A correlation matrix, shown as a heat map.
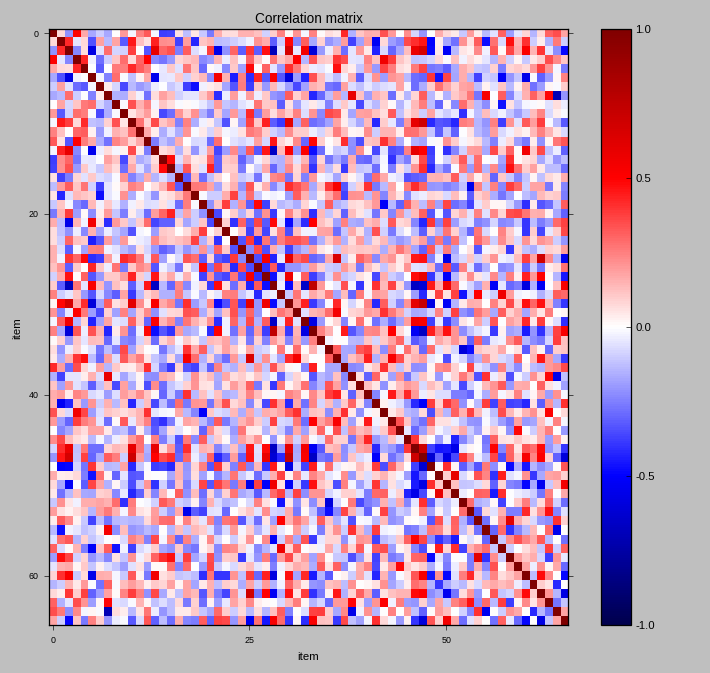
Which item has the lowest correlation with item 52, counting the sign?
35
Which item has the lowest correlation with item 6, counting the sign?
18
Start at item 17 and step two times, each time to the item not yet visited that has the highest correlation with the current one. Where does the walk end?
25
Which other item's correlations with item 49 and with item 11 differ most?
51
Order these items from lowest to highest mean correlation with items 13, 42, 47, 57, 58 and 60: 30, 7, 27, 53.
7, 53, 27, 30
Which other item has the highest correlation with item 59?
44
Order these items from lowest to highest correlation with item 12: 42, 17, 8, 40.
17, 40, 8, 42
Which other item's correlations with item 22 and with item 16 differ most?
19
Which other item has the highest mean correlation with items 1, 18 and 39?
32
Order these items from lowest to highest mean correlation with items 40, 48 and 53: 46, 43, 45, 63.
46, 63, 45, 43
